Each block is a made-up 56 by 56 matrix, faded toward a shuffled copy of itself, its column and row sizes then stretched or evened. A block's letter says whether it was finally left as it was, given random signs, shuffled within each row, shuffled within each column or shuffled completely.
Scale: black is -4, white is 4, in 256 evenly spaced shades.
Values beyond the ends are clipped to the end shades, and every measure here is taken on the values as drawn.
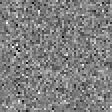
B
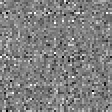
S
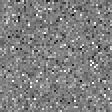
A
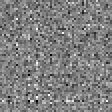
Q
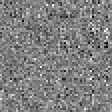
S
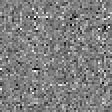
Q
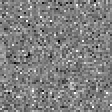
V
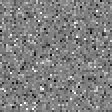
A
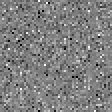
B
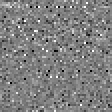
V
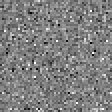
V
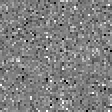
B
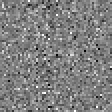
B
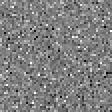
A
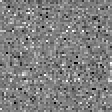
V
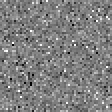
A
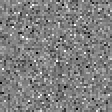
A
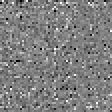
Q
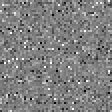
V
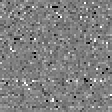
V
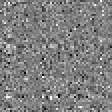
S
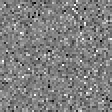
A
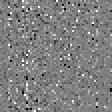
B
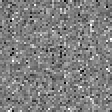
B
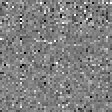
Q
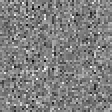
B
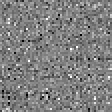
S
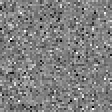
B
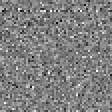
V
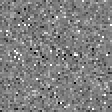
A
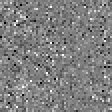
B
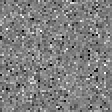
B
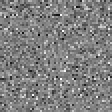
V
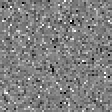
A
